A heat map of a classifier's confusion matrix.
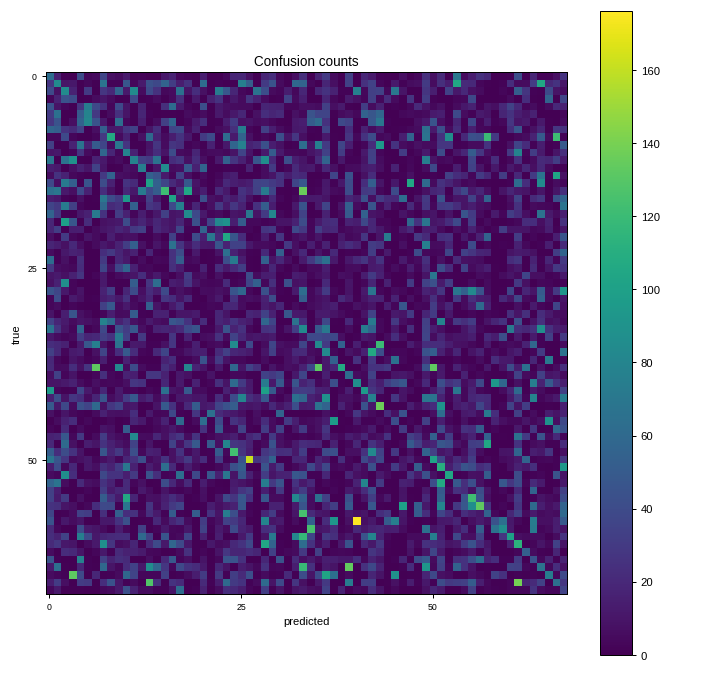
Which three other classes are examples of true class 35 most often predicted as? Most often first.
43, 24, 6
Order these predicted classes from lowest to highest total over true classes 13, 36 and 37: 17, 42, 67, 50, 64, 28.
28, 17, 50, 67, 64, 42
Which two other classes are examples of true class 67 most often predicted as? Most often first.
17, 10
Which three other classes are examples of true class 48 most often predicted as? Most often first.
57, 23, 2
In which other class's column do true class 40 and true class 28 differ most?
58
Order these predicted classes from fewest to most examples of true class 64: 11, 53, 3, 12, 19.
3, 12, 19, 11, 53
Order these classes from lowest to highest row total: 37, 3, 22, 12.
37, 3, 12, 22
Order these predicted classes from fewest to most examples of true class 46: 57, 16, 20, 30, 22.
57, 16, 20, 30, 22
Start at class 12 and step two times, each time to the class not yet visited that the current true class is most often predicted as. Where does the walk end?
33
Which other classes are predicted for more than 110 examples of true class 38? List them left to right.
6, 35, 50
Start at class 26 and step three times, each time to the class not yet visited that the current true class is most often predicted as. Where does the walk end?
53
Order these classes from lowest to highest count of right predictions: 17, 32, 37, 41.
37, 32, 17, 41
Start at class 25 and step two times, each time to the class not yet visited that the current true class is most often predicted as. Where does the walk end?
61
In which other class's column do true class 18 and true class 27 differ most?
2
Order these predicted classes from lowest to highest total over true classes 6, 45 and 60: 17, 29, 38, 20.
38, 17, 29, 20
